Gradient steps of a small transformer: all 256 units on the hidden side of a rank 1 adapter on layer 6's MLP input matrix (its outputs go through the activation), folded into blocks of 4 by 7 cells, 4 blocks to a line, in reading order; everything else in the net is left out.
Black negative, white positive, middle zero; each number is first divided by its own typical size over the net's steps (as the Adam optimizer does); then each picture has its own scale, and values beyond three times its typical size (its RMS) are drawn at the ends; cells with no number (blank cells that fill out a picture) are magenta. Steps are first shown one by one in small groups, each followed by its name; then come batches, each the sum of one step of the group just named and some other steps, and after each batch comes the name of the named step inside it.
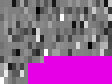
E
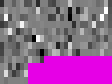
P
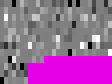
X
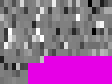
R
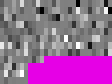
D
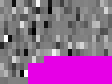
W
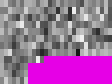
P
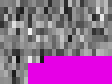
P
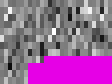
P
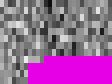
W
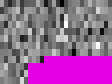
W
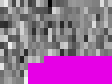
W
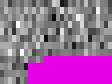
R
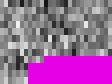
E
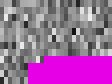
X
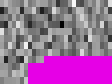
D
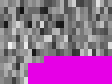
D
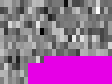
D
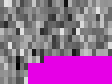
P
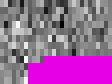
W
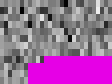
D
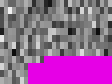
E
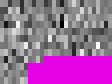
R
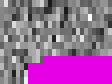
W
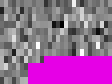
X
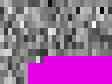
P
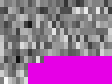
D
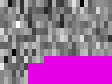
W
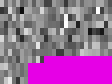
R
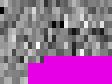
R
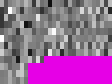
D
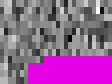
E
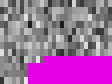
X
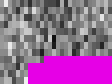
P
